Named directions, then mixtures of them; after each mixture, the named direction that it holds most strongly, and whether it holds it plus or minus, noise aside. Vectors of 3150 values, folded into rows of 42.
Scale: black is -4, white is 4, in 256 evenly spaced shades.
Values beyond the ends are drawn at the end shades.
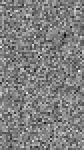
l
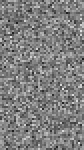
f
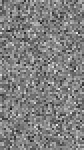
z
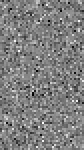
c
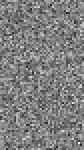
f, plus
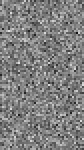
z, minus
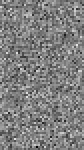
l, plus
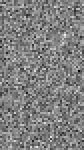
l, minus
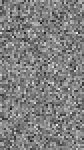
z, plus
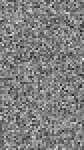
f, minus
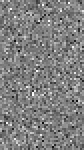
c, minus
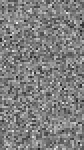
f, minus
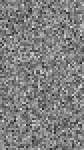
f, plus
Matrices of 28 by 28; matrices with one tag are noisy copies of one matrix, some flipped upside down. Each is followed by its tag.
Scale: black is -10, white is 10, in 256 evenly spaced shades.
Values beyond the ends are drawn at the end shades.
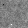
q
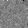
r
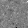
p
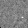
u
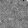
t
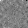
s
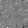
r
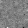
r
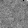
t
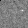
u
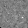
u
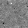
q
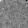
s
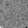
s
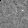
u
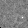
u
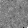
t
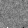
r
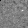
u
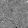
p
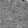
t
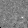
u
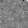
t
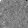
s
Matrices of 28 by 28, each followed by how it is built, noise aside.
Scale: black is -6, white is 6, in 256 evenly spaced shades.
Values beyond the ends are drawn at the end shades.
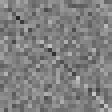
diagonal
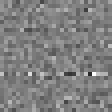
uneven rows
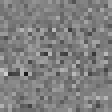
uneven rows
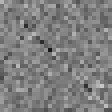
diagonal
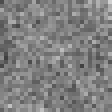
smooth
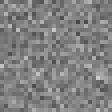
blocks
